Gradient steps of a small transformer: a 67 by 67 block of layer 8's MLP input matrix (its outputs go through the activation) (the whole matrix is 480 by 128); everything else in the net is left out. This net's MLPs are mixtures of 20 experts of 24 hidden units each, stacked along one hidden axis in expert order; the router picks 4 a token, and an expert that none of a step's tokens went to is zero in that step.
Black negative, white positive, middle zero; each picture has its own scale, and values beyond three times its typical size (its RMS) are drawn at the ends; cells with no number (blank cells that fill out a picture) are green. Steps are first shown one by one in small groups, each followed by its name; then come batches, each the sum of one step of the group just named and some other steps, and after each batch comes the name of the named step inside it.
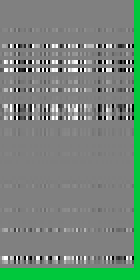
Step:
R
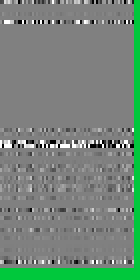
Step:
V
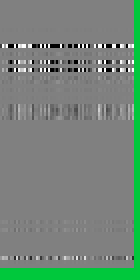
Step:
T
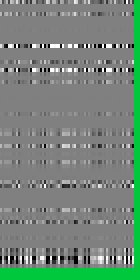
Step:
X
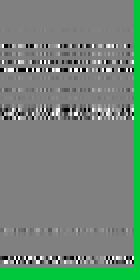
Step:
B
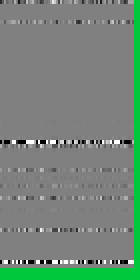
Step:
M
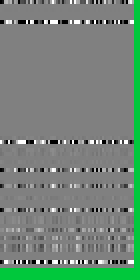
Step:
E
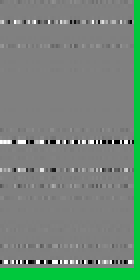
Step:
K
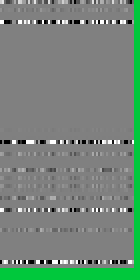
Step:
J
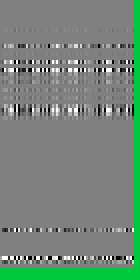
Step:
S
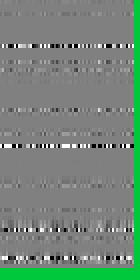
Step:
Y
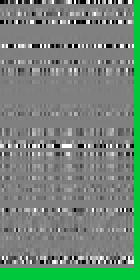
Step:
Y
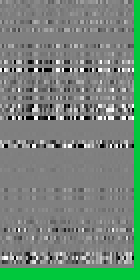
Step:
S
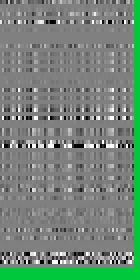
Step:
M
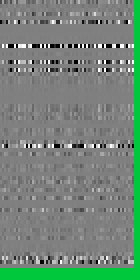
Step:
T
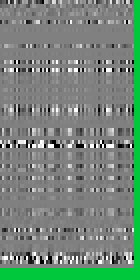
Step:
S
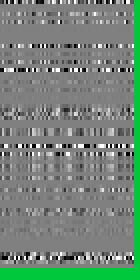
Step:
B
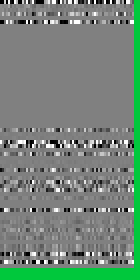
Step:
E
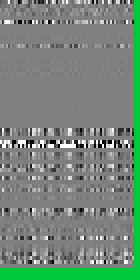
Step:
V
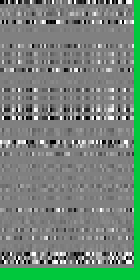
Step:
B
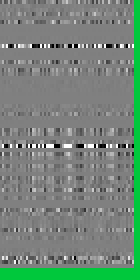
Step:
Y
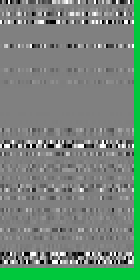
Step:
M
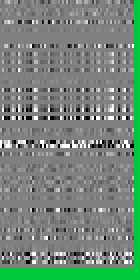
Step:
V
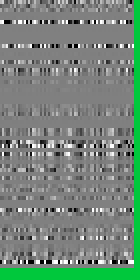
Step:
J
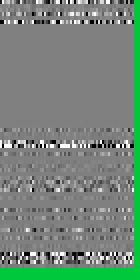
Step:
V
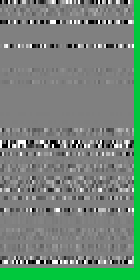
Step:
E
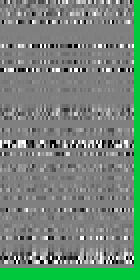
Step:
B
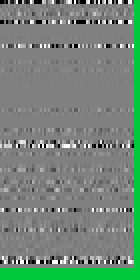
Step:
Y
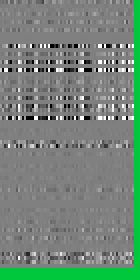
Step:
T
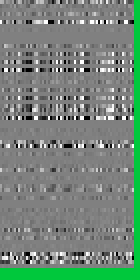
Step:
S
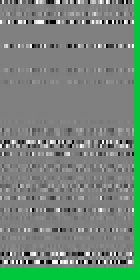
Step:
M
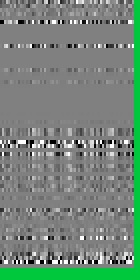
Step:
E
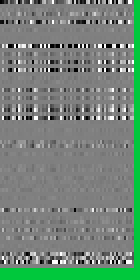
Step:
T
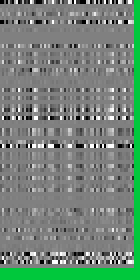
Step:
E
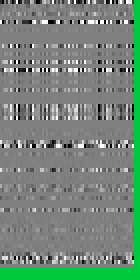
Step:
R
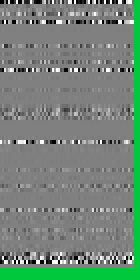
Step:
B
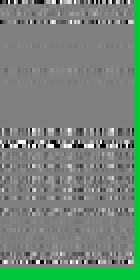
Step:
E
